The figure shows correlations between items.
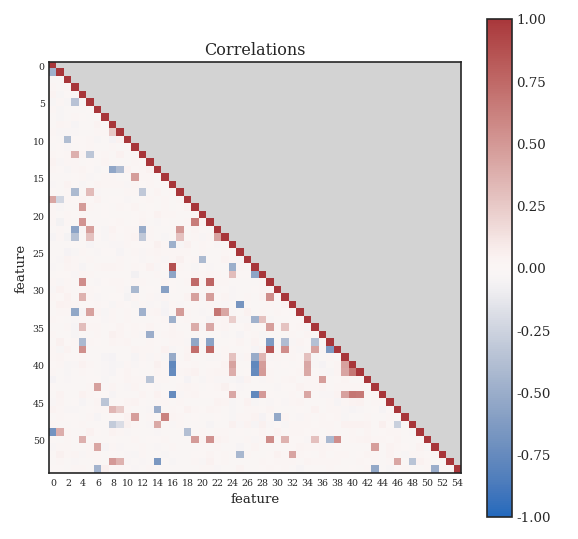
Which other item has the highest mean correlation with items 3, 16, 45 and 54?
27
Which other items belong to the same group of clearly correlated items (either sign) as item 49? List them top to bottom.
0, 1, 18
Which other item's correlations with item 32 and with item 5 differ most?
25
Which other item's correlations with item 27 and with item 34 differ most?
16
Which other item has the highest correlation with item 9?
53
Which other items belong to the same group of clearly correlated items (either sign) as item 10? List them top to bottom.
2
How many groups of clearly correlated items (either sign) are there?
12
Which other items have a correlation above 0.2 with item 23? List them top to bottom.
5, 17, 22, 33
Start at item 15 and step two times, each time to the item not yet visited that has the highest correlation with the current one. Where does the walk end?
11
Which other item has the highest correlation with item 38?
29
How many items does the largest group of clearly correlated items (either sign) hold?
9
